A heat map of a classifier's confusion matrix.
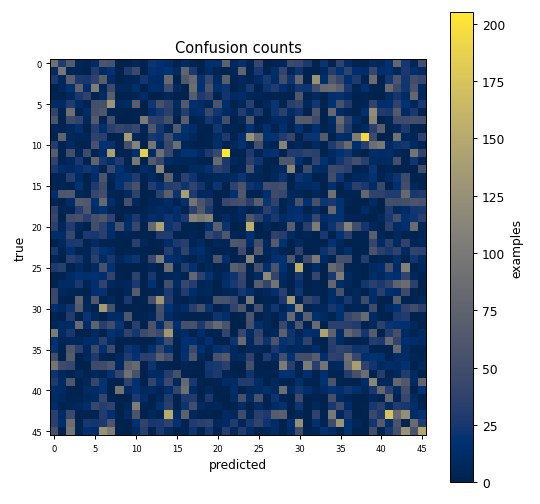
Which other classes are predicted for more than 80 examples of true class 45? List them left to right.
2, 6, 7, 43
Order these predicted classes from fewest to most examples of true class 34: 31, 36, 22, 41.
36, 22, 31, 41
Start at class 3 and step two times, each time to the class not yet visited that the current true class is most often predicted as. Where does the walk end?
7
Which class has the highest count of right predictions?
11
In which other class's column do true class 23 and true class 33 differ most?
14
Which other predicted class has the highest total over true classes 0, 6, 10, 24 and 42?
39
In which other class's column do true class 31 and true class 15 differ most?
29
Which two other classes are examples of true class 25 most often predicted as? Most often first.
30, 43
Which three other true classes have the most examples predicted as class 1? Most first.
9, 16, 37
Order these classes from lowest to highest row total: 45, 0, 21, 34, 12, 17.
21, 34, 0, 12, 45, 17
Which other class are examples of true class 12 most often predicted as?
10
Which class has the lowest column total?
8
